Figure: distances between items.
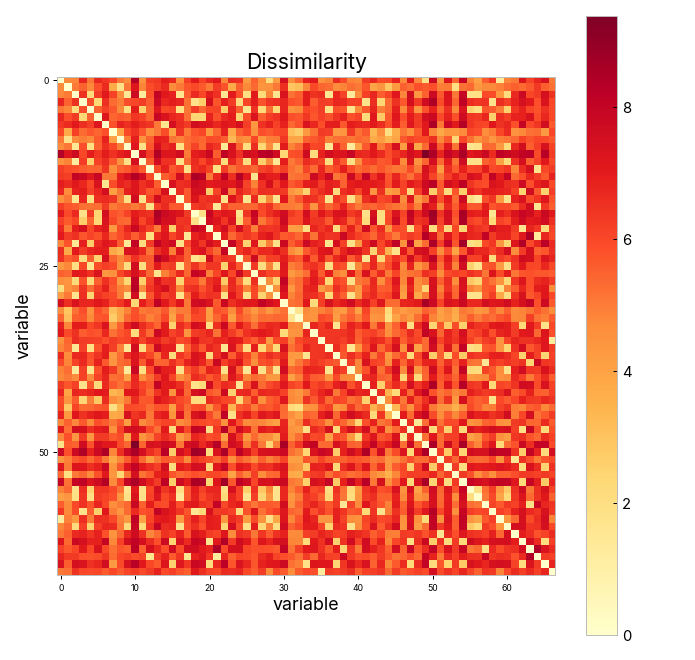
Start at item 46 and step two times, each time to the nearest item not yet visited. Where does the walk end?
40
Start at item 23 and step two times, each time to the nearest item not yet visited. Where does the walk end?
42
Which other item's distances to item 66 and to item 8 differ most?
35
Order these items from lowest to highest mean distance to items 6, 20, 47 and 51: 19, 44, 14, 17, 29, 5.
44, 14, 17, 29, 5, 19
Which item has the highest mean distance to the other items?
10
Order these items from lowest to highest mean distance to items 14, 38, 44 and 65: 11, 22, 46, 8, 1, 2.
1, 8, 46, 11, 2, 22
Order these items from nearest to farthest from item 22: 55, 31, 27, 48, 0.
55, 27, 48, 0, 31
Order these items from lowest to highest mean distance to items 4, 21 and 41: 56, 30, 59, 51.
56, 51, 59, 30
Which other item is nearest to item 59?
0
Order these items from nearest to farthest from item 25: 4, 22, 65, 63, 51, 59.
4, 22, 59, 51, 63, 65
